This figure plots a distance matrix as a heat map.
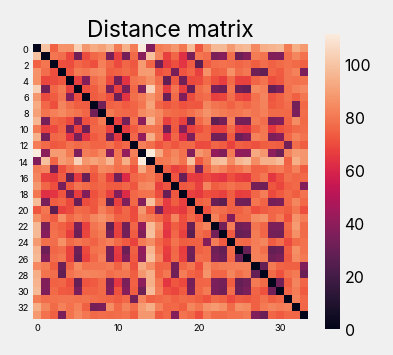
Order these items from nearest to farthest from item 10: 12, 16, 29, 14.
16, 29, 12, 14
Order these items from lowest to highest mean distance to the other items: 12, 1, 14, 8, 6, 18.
1, 18, 6, 12, 8, 14
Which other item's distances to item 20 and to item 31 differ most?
2
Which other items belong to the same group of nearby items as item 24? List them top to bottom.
21
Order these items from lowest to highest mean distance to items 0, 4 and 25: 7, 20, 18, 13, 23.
18, 23, 20, 13, 7
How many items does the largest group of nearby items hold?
12
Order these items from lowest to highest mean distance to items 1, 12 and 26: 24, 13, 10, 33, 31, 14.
13, 31, 10, 24, 33, 14
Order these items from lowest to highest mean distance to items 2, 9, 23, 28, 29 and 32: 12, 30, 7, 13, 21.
30, 13, 7, 12, 21
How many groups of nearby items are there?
8
